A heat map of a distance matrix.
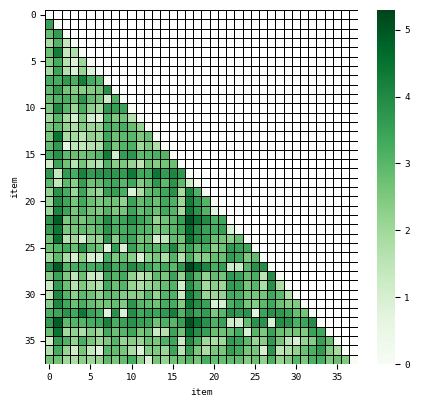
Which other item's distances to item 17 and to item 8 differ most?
15
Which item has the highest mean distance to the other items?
17
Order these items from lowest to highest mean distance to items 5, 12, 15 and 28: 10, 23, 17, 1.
10, 23, 1, 17
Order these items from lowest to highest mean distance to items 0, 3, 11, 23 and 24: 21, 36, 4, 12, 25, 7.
36, 4, 12, 21, 25, 7
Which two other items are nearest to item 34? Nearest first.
24, 13
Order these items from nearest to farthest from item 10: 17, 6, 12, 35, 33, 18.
6, 35, 12, 18, 33, 17
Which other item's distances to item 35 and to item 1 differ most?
30
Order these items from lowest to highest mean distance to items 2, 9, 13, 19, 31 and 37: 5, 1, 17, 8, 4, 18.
5, 4, 8, 18, 1, 17
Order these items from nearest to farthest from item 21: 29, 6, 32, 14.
29, 6, 32, 14
